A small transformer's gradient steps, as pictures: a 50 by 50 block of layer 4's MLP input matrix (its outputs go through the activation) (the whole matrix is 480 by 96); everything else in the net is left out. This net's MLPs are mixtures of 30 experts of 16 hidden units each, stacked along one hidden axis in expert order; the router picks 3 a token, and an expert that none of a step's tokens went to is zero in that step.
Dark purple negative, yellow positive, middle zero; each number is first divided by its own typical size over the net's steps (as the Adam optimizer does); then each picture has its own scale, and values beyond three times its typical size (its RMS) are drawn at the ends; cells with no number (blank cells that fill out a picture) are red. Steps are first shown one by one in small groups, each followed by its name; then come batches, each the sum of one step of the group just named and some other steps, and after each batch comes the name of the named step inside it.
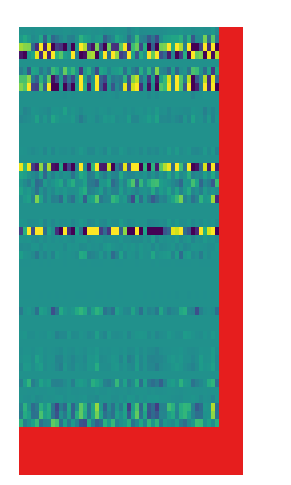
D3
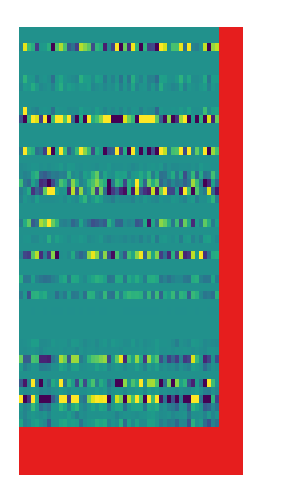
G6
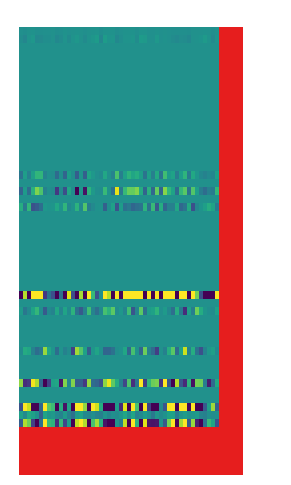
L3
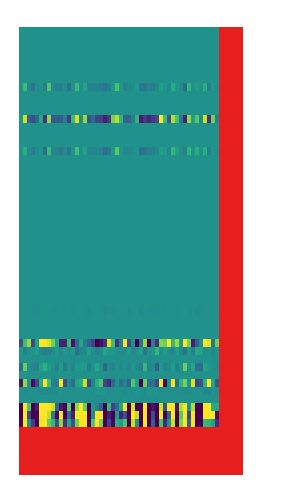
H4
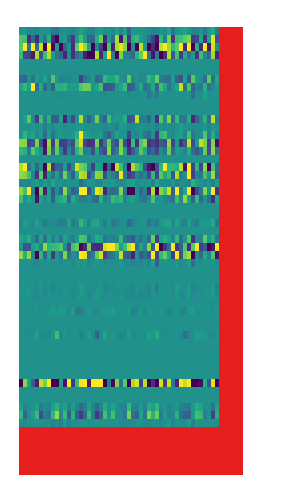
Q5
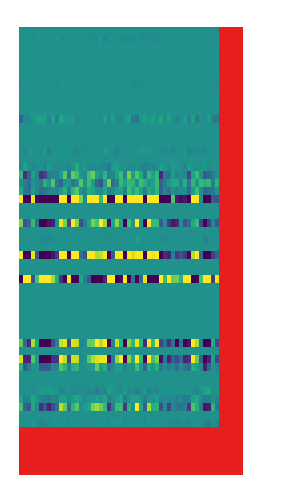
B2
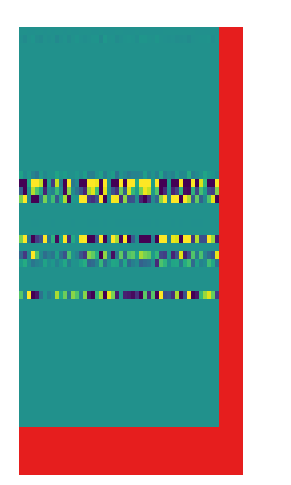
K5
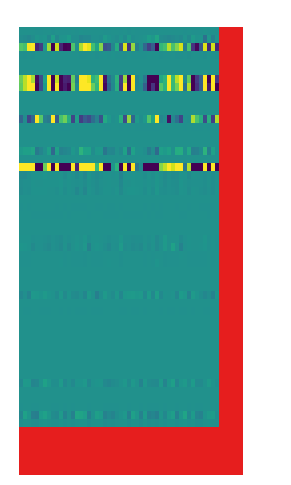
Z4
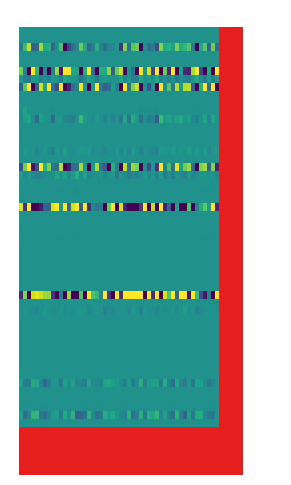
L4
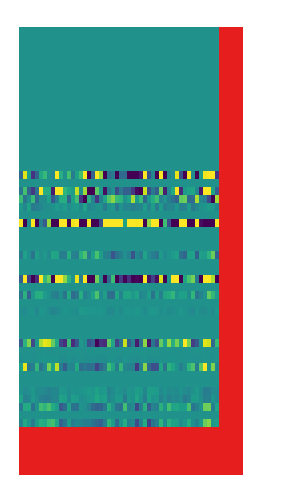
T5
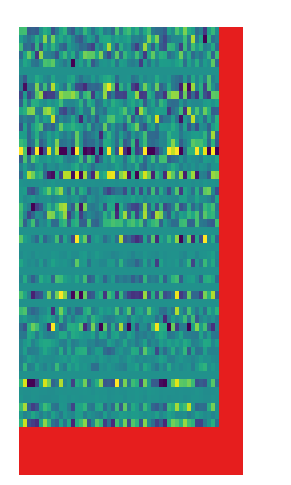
T5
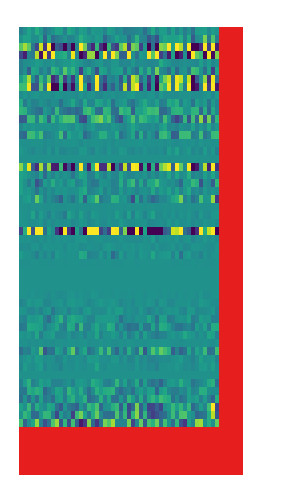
D3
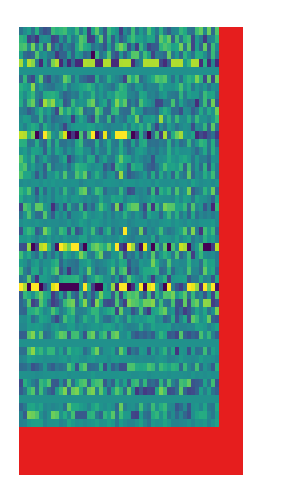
Q5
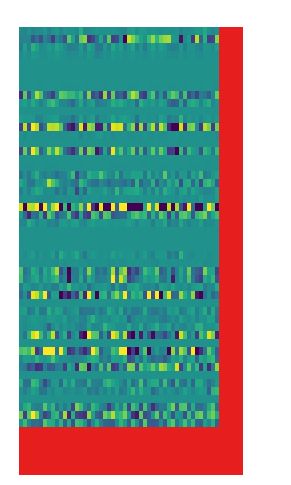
L3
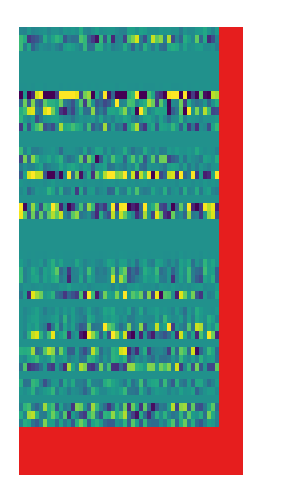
L3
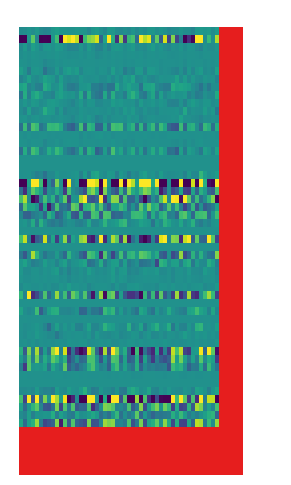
K5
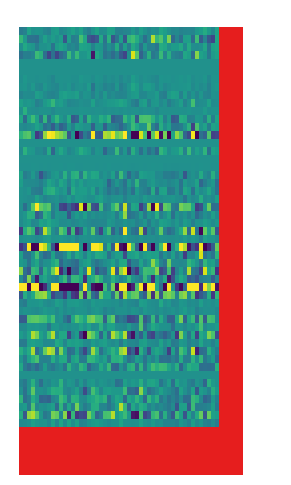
G6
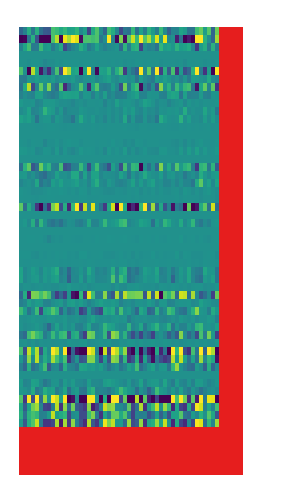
L4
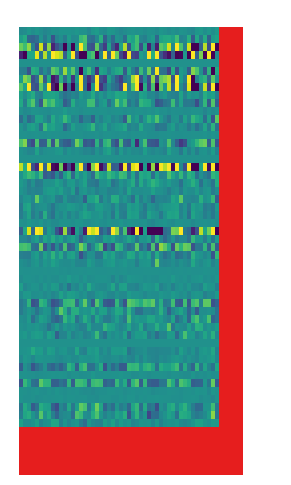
D3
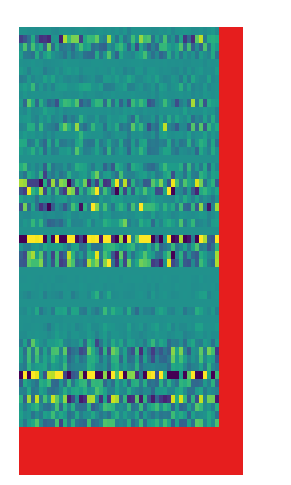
Q5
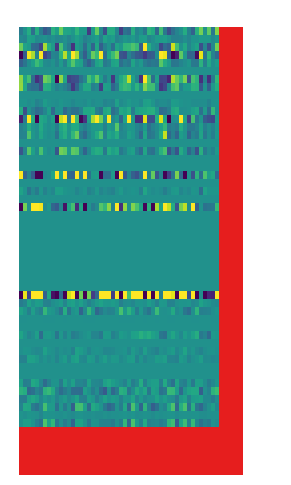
L3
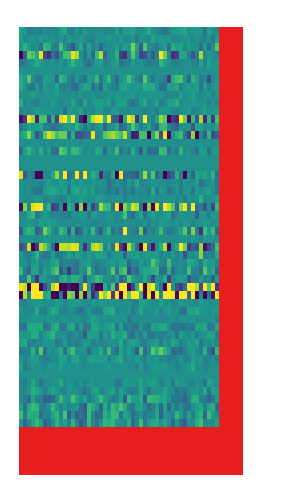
G6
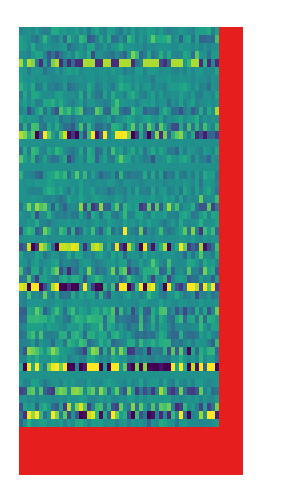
L3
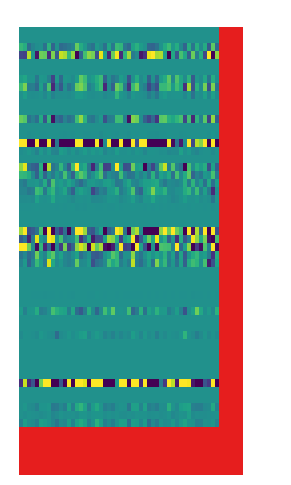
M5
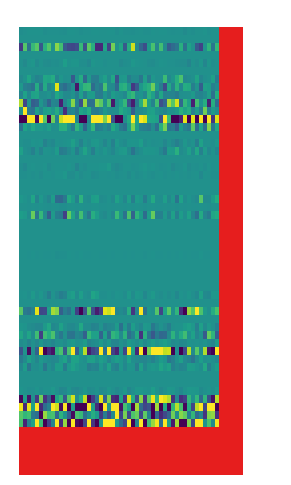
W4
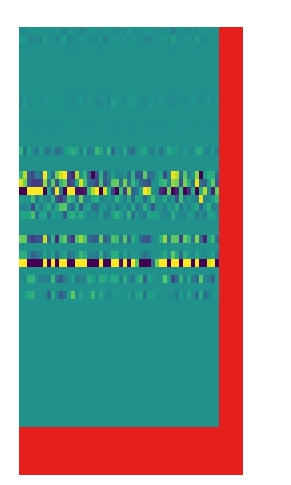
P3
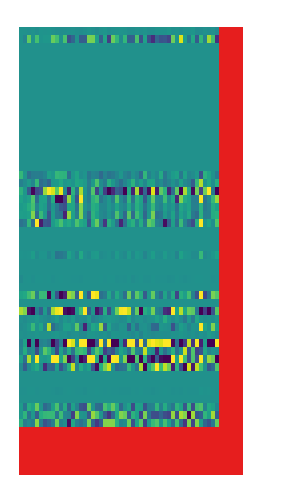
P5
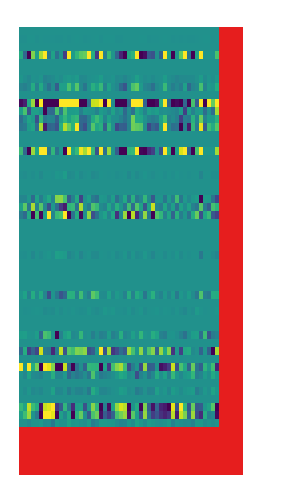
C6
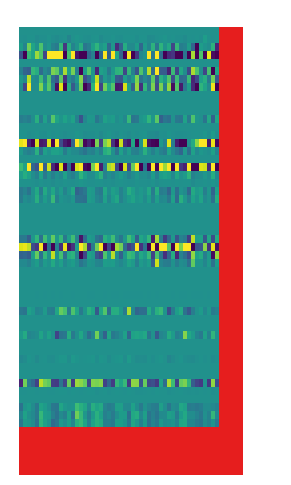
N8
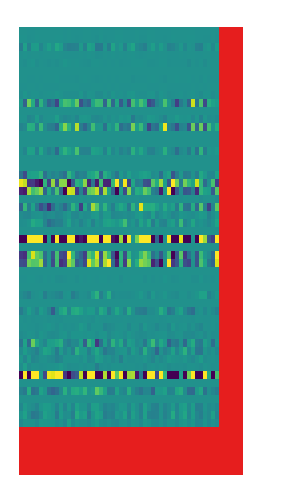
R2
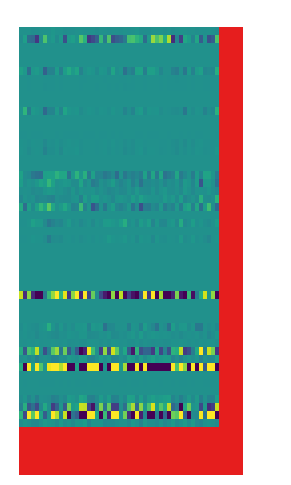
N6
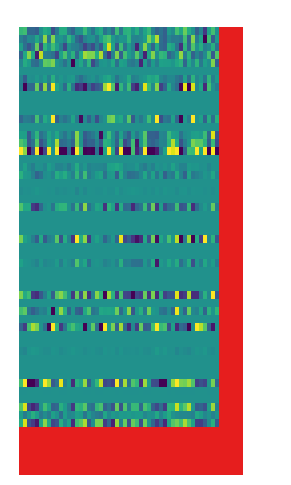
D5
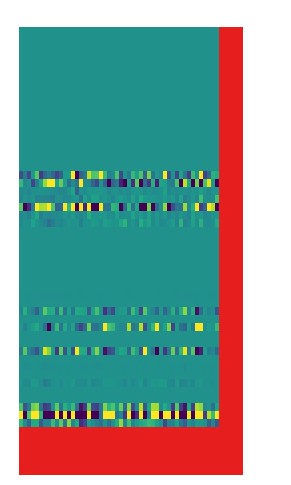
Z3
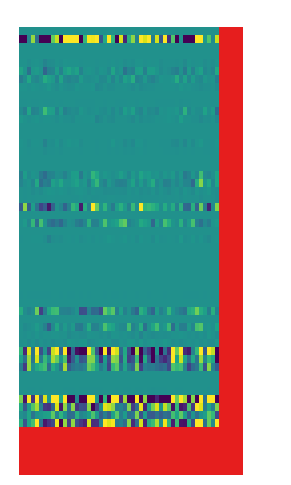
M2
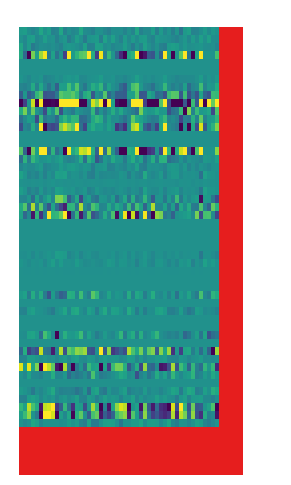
C6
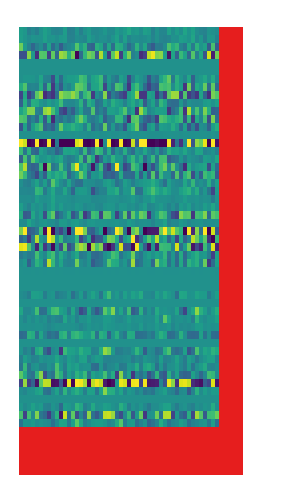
M5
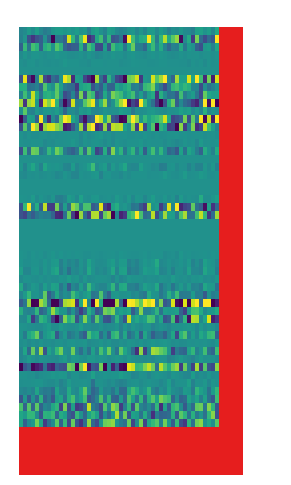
W4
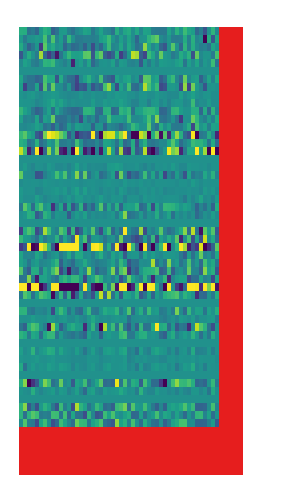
D5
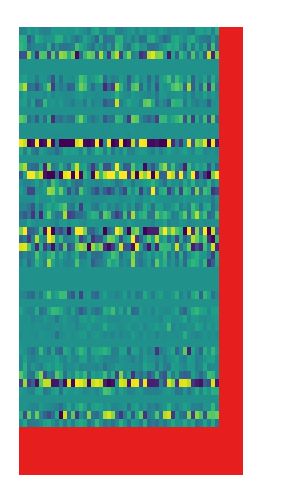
M5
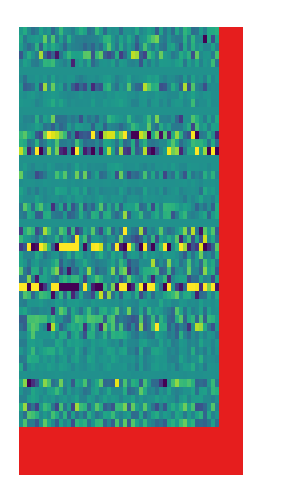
D5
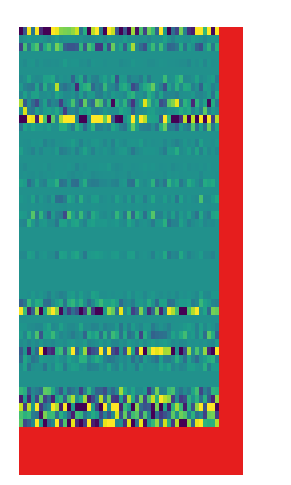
W4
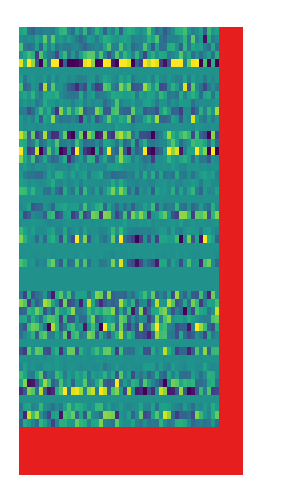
D5
